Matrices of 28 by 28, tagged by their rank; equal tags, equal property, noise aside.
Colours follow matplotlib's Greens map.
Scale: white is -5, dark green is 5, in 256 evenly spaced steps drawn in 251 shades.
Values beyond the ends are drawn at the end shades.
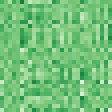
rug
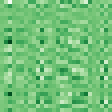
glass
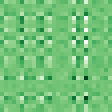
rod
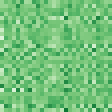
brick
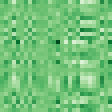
glass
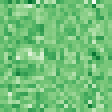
brick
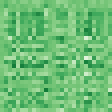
rug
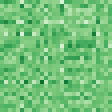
brick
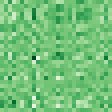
rug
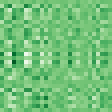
glass
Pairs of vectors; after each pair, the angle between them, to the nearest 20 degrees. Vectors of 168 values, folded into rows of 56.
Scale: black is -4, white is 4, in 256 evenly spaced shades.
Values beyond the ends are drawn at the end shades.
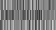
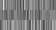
40 degrees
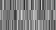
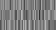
60 degrees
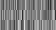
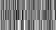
20 degrees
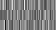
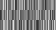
60 degrees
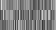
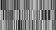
160 degrees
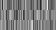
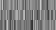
140 degrees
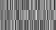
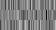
140 degrees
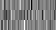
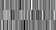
160 degrees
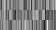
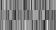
20 degrees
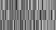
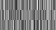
40 degrees
